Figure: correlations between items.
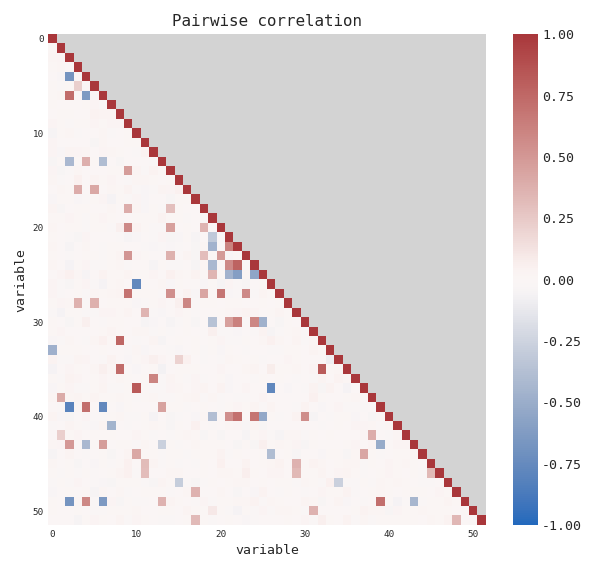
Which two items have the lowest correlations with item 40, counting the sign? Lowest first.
25, 19
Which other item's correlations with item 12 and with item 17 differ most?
36
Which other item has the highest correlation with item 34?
15
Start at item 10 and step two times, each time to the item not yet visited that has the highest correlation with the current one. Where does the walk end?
44
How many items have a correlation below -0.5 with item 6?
3
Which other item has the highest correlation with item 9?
27
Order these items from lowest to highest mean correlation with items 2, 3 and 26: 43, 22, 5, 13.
13, 22, 5, 43
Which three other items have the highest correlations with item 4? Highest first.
39, 49, 13
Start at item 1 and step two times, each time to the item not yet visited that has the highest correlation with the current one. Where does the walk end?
42
